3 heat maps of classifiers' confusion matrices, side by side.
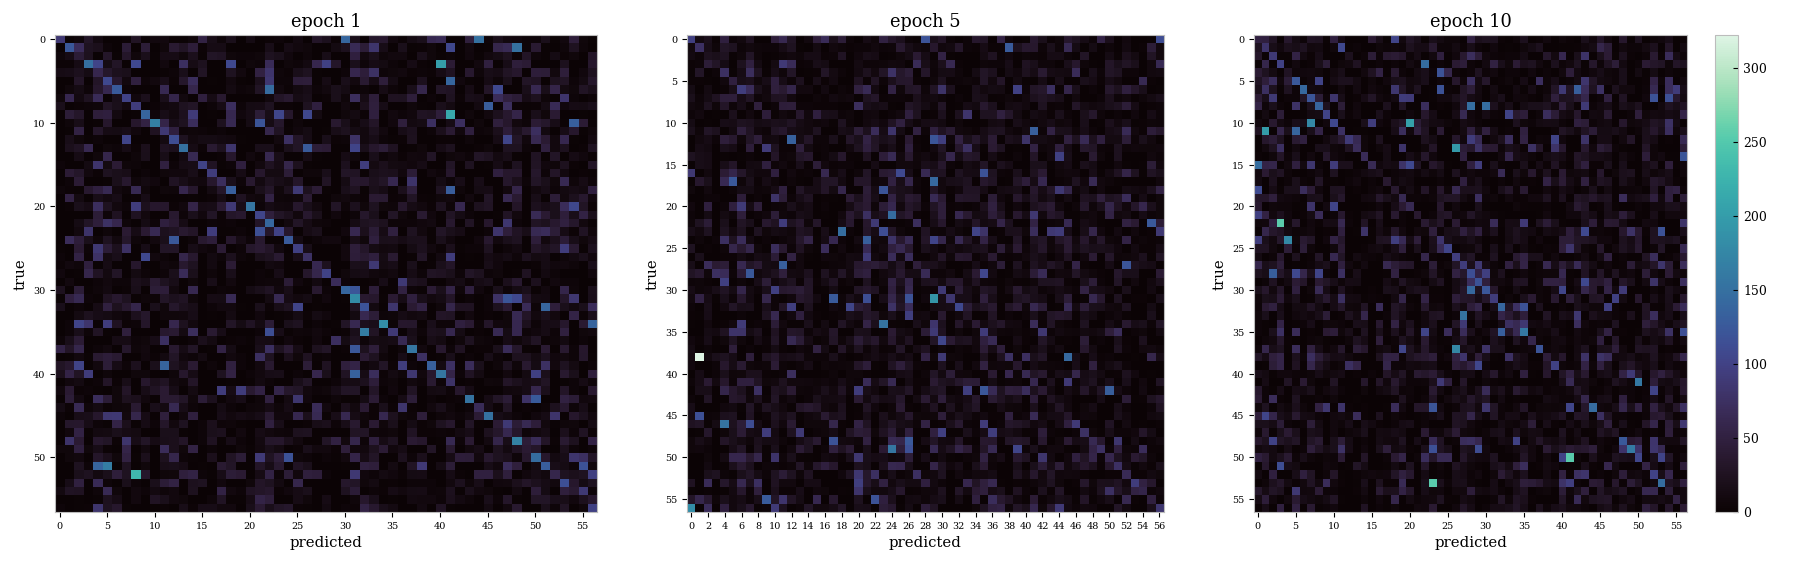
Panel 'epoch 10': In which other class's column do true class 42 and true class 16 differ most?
52
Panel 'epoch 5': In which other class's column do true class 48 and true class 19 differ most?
17
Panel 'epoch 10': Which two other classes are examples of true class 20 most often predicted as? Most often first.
10, 7
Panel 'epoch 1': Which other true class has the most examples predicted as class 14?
9
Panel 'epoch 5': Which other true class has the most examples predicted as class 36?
47
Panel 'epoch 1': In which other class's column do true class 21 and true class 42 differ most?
17
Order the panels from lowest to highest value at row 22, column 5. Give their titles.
epoch 5, epoch 10, epoch 1
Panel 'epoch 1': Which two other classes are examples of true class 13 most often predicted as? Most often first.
26, 31
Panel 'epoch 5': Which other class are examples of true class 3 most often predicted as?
11
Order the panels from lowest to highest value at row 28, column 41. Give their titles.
epoch 10, epoch 1, epoch 5
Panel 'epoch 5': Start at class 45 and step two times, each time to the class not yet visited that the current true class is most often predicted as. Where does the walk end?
38
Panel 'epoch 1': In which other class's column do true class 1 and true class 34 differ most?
56
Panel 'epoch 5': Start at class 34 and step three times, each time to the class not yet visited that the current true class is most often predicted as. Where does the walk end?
44
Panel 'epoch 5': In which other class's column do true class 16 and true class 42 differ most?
50
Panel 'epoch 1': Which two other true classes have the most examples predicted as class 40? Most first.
3, 0
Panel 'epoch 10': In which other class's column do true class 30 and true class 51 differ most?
28
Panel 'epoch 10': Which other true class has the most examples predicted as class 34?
48
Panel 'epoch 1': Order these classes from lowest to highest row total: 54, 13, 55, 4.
55, 54, 4, 13
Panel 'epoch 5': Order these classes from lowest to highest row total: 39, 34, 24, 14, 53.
39, 14, 34, 53, 24
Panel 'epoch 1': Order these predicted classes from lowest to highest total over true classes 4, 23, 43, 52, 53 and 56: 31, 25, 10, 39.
39, 10, 25, 31
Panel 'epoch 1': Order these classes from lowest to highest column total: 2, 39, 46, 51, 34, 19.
19, 39, 34, 46, 51, 2
